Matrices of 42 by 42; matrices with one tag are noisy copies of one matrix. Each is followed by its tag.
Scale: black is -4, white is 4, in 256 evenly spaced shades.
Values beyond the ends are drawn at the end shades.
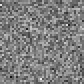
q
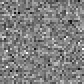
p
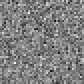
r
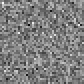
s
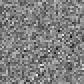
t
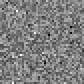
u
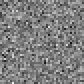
u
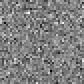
r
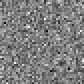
r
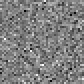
t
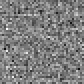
p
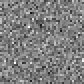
r
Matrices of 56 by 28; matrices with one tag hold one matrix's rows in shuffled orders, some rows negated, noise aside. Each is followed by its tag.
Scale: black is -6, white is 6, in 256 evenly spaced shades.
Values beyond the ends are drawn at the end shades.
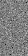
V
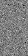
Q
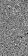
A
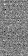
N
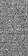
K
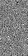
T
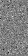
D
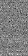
K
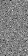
V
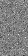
Q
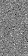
A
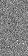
T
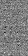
N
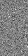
A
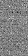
K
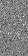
Q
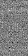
K
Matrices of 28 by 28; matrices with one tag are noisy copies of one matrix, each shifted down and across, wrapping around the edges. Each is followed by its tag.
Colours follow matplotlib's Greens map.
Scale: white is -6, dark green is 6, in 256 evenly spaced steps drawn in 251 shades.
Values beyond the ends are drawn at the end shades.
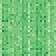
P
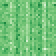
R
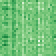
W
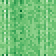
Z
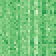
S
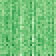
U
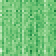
U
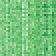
W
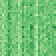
R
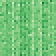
P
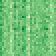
R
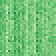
P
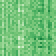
W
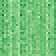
P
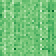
P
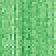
Z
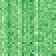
R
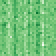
R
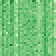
R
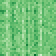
R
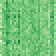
S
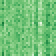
S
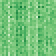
P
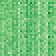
P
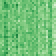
S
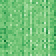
Z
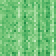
R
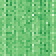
P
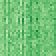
Z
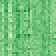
S
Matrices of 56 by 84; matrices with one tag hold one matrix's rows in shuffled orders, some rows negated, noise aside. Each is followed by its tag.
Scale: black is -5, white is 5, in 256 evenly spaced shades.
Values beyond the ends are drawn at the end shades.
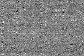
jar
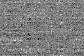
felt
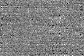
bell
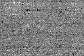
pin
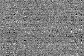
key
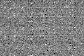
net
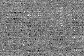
felt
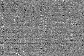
jar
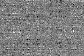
pin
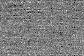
felt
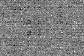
felt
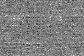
pin
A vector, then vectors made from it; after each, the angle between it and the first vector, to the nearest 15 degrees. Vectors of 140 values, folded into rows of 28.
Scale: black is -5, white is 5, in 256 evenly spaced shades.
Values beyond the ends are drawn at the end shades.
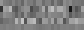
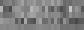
150 degrees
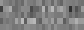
15 degrees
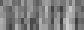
120 degrees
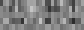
120 degrees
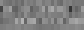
15 degrees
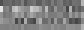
135 degrees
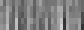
75 degrees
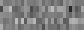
30 degrees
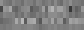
15 degrees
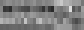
120 degrees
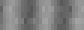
75 degrees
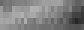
105 degrees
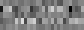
15 degrees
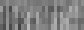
120 degrees
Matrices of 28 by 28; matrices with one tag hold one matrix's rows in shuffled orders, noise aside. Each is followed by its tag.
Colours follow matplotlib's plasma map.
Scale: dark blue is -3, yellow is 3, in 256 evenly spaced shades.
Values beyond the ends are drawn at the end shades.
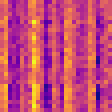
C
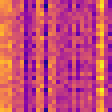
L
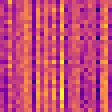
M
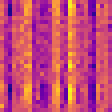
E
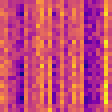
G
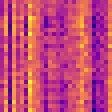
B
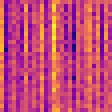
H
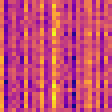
H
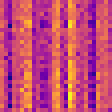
E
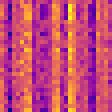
E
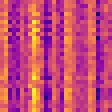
C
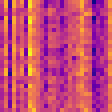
B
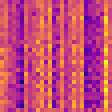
G
